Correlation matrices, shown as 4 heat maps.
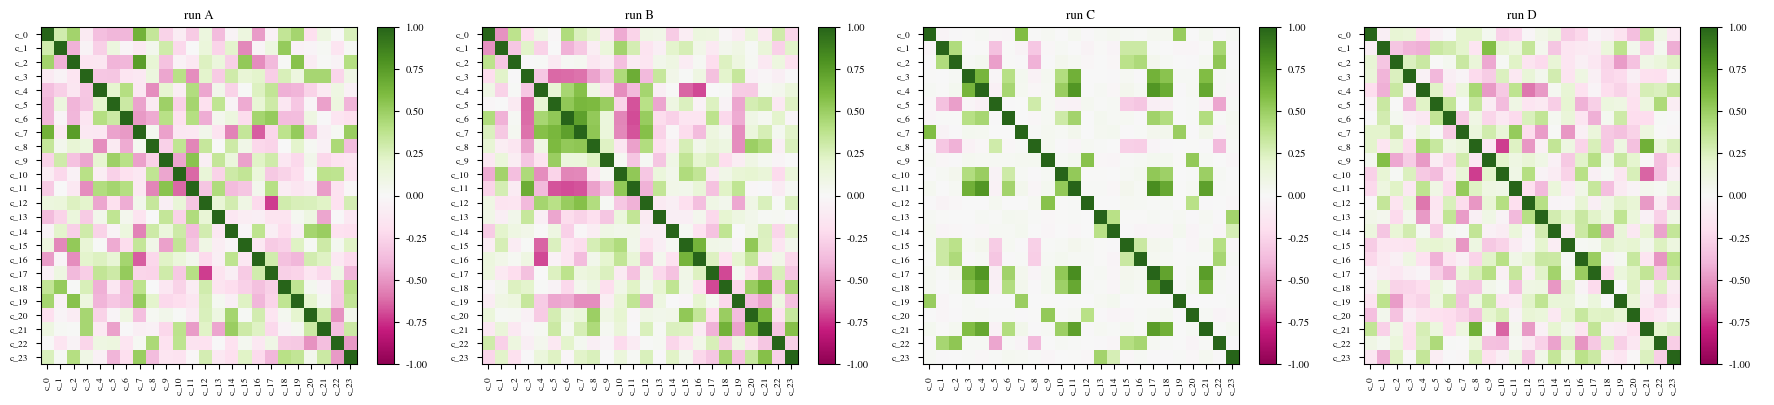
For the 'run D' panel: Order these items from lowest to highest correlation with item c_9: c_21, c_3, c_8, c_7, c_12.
c_3, c_8, c_21, c_12, c_7
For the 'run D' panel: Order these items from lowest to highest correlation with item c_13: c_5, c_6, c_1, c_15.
c_5, c_1, c_15, c_6
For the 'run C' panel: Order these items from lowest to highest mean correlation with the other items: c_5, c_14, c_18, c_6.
c_5, c_14, c_6, c_18
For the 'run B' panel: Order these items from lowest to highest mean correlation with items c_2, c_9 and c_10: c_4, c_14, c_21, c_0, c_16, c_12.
c_4, c_12, c_0, c_21, c_14, c_16
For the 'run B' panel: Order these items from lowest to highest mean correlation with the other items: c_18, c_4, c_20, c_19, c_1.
c_19, c_4, c_1, c_18, c_20
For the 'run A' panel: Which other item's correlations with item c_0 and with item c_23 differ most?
c_8
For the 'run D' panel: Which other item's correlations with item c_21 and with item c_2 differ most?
c_10
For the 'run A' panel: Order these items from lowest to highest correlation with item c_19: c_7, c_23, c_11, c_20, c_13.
c_11, c_13, c_20, c_23, c_7
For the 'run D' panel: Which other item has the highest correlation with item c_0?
c_21
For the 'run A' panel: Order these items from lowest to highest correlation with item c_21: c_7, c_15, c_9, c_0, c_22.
c_22, c_9, c_7, c_0, c_15
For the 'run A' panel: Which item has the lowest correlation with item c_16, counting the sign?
c_7
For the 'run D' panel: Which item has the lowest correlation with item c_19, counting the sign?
c_2
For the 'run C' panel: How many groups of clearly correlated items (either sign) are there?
5
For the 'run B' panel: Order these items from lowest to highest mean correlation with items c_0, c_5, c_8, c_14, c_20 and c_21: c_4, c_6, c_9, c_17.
c_17, c_4, c_9, c_6
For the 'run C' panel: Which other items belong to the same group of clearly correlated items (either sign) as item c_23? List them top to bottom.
c_13, c_14
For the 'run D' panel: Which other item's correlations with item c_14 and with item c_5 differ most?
c_22
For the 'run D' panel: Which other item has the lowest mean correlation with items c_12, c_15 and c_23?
c_7
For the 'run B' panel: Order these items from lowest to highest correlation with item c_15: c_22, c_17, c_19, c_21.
c_22, c_19, c_17, c_21
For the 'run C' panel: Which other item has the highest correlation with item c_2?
c_22
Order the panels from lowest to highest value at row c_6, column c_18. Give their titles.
run A, run B, run D, run C
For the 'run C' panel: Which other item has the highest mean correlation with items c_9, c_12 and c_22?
c_20
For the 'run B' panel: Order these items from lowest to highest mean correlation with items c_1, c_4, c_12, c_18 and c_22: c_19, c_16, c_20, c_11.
c_16, c_19, c_11, c_20
